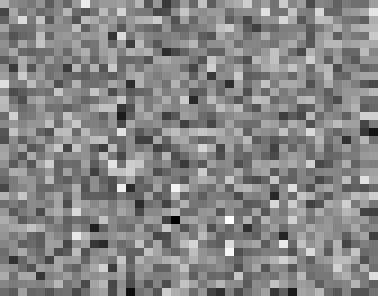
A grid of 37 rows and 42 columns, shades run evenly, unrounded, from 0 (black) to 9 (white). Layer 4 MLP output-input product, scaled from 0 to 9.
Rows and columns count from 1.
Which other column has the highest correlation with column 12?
11
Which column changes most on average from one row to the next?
41
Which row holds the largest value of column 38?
34
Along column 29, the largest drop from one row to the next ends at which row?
14
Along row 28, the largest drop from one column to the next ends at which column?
27
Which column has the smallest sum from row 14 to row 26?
19
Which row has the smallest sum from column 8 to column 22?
25
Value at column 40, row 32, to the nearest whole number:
7
